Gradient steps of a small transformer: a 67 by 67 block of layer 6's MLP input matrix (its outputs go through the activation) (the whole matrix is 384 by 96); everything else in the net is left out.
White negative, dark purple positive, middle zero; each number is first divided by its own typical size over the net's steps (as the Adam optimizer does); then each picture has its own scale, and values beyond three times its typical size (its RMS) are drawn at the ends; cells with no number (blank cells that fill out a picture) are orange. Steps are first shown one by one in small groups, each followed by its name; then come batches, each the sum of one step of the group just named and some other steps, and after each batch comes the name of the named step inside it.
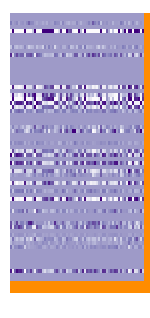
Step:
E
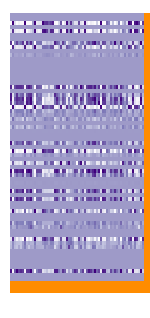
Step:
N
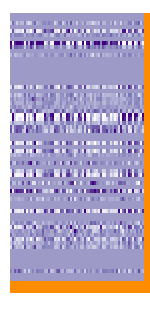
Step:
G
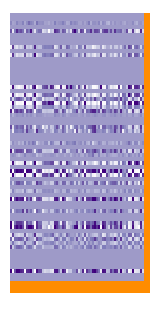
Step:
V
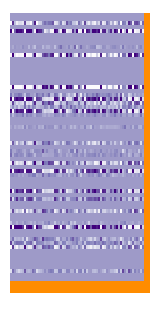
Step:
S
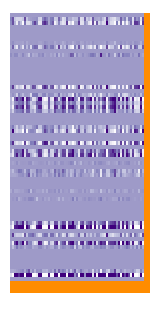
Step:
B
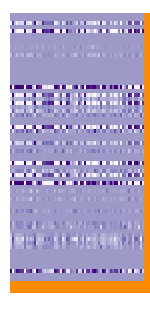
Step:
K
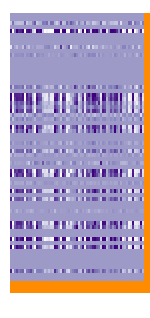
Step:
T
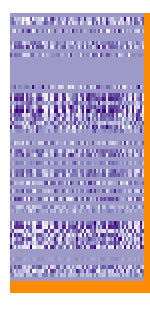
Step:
T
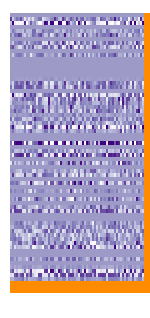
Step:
K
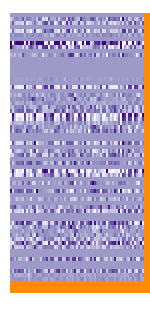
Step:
G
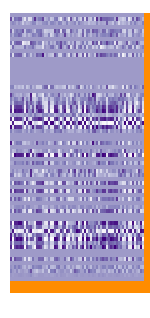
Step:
T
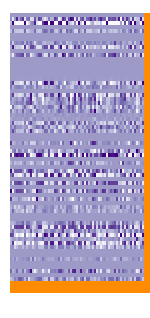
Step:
N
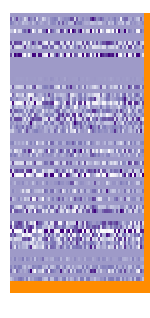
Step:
V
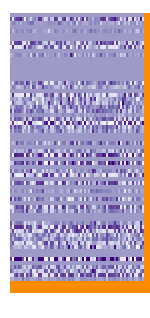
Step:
V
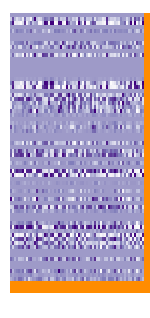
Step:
V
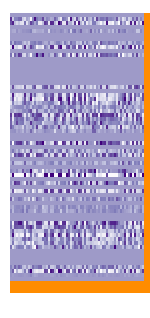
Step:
V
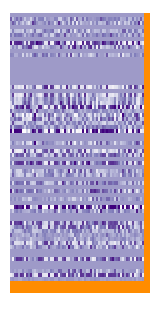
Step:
G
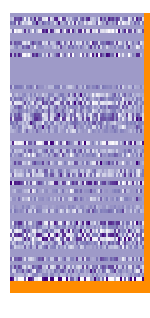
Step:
K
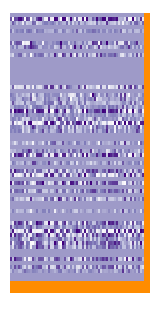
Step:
S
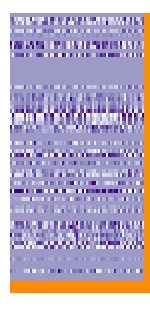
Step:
G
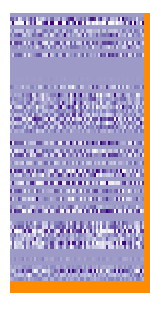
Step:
N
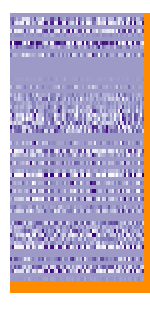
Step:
G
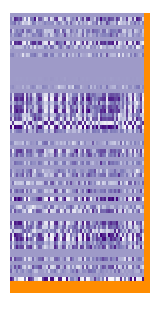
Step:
T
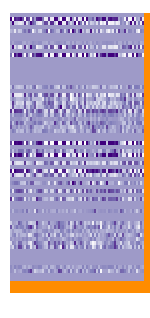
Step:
V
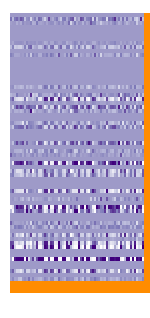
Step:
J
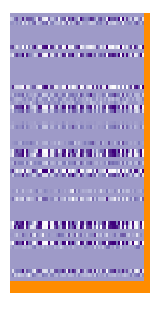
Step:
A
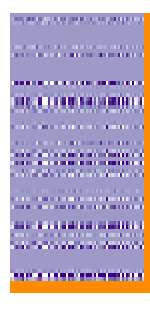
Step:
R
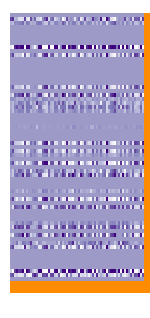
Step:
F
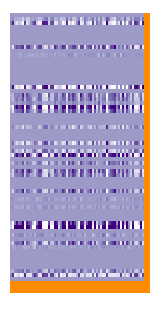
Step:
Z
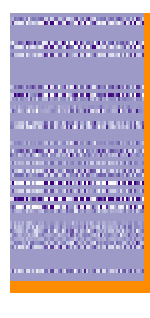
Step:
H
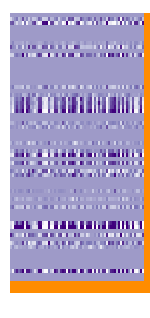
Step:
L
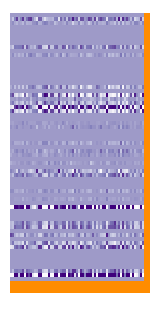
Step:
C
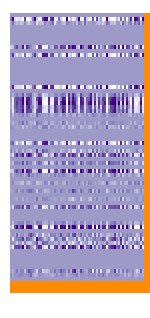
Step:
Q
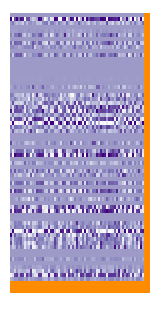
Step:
C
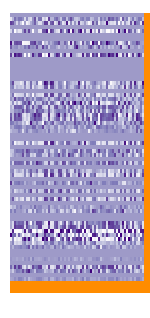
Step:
L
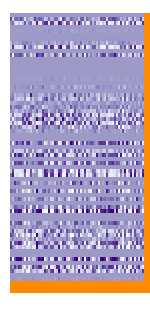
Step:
J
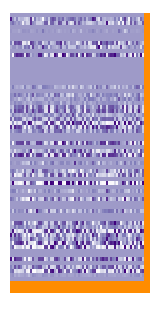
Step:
A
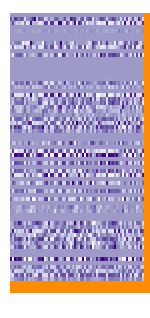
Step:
R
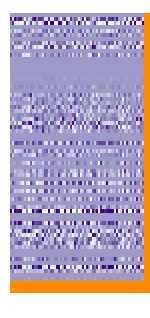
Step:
H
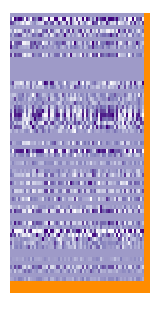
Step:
H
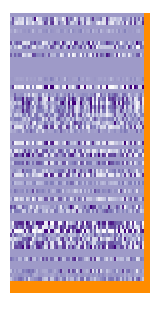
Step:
Q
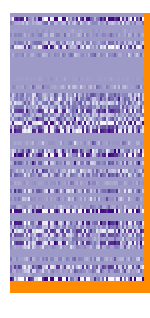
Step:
A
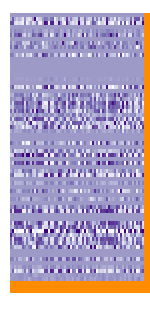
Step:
Q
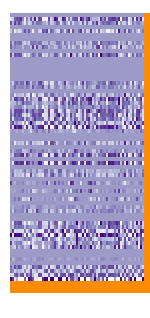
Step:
R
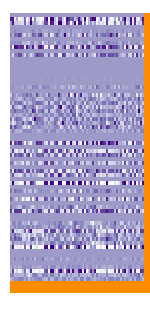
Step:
F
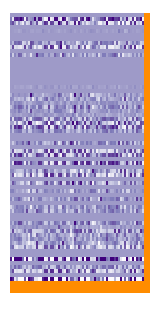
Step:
J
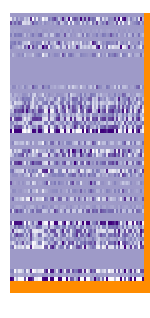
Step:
A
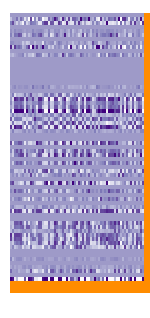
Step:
L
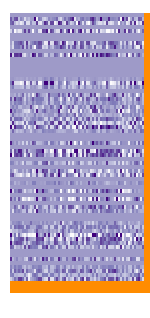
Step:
F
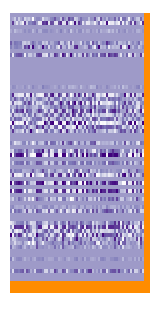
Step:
L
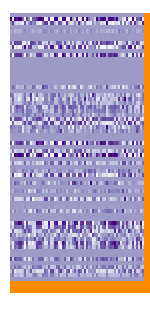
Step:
Z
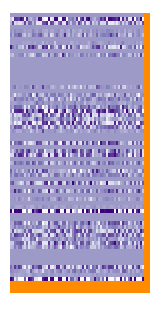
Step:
A
